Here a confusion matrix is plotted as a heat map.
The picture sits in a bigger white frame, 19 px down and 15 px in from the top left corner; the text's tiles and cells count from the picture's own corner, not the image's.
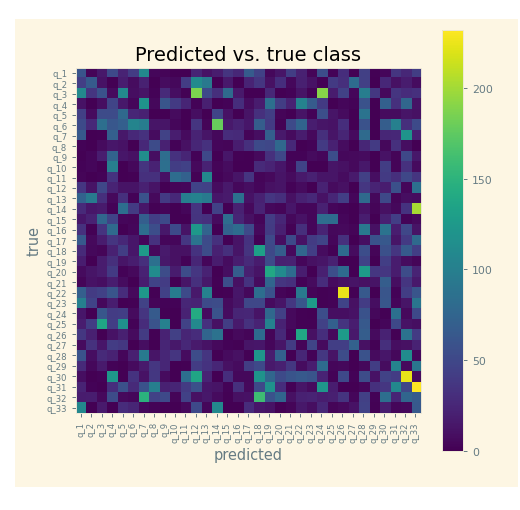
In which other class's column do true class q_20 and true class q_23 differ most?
q_19
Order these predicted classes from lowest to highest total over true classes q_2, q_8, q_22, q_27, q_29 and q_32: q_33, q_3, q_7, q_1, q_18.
q_3, q_1, q_33, q_7, q_18
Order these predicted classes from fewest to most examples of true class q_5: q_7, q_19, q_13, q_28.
q_13, q_7, q_19, q_28
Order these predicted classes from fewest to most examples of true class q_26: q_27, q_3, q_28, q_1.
q_3, q_27, q_1, q_28
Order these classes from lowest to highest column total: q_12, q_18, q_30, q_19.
q_30, q_18, q_19, q_12
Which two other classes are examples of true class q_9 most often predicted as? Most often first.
q_7, q_4
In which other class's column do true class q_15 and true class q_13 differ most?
q_11
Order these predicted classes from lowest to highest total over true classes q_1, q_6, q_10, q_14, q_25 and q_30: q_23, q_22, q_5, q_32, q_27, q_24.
q_27, q_23, q_24, q_22, q_5, q_32
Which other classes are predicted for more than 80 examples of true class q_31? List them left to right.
q_8, q_19, q_24, q_33
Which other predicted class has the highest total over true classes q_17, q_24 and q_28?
q_12
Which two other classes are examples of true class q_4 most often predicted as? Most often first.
q_7, q_22
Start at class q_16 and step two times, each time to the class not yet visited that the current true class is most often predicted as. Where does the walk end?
q_33
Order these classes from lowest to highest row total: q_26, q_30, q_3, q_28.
q_28, q_26, q_3, q_30
